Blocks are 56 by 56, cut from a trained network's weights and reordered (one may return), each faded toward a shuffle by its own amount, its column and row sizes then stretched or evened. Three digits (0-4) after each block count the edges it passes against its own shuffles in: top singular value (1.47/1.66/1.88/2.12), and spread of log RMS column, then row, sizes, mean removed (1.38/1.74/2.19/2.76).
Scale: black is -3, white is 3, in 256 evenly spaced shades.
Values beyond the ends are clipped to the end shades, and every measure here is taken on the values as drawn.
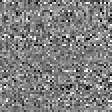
1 1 4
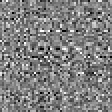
3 0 3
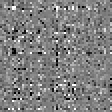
1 4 3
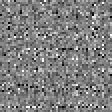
1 2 3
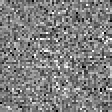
1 1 1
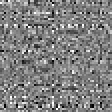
2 2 4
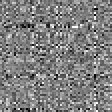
4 2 3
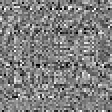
3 0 3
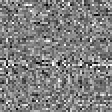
3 1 3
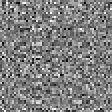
4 1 3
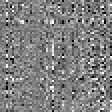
2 4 2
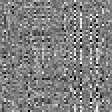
4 4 0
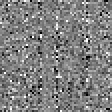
0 3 1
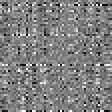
4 3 4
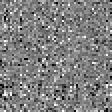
0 3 3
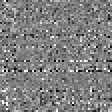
0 2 4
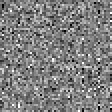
0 2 0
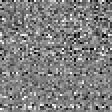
0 1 4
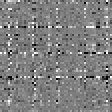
3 3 4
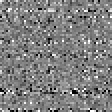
0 1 4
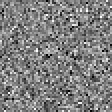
0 0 0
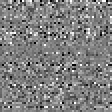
0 1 4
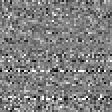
2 1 4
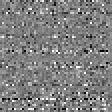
0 2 4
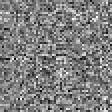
3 0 1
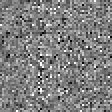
0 3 1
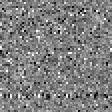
0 1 2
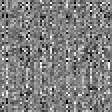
2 4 2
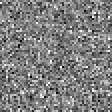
1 0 1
